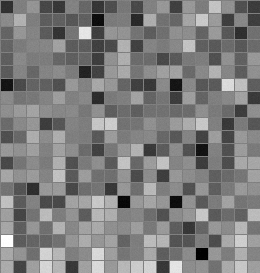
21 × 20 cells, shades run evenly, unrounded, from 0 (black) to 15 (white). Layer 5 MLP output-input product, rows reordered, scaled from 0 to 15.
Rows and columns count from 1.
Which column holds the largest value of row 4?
15
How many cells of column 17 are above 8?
7
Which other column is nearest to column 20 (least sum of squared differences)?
4
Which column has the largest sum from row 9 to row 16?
5
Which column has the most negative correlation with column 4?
13
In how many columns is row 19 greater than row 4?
12
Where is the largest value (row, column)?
19, 1
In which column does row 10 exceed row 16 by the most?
14
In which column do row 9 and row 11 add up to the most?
3
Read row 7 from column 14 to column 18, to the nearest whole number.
1 8 5 5 13
